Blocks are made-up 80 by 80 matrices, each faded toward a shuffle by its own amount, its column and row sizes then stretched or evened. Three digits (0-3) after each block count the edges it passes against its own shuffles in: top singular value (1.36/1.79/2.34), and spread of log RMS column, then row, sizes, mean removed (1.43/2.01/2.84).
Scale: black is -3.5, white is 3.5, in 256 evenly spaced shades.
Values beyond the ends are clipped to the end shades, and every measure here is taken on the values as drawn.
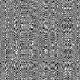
3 3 0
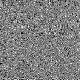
2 0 1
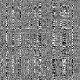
3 3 2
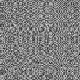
3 0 0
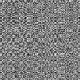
3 2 2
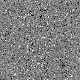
0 1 0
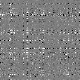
2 2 3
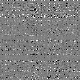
1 2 3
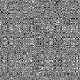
3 1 2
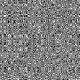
3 1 1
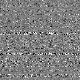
1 0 3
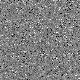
0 0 1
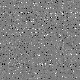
0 1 2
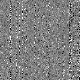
1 3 0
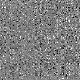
2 2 1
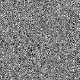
0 2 0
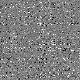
1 1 2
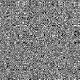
2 1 2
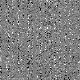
0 3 0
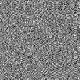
2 0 0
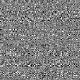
2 1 3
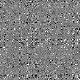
2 2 2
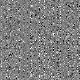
0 3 0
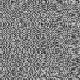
3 0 1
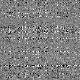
1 2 3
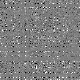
0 2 3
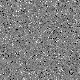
0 0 1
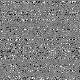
0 0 3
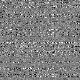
1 0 3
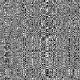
3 3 0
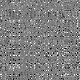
3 2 2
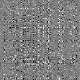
2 3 2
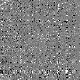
2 2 2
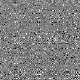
2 1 3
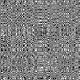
3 2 2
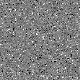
1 1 1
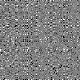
3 2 2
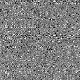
2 0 2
